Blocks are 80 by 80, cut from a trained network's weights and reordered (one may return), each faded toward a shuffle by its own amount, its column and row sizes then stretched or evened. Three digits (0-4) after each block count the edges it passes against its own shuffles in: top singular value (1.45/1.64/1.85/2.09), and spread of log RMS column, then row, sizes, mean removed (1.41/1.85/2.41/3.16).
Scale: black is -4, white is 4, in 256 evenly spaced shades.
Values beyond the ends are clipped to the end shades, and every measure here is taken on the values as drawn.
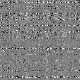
1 0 4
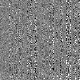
0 4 0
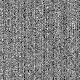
3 2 1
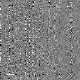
1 4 1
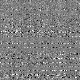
0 0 4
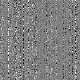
1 4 0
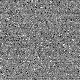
0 0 0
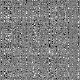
1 4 0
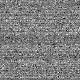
2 0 1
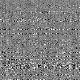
1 0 4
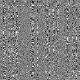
2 4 1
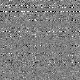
3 1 3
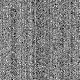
3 1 0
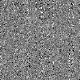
0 3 1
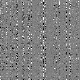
1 4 1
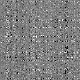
1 3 3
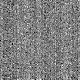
2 0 1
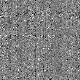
0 2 2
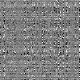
4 4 0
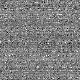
2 1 2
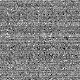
3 2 1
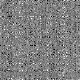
1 2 3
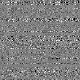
2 2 4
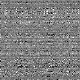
3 2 3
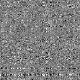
2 1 3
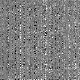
2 4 1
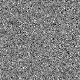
0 1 1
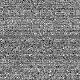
3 1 0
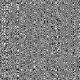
4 4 2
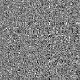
2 2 1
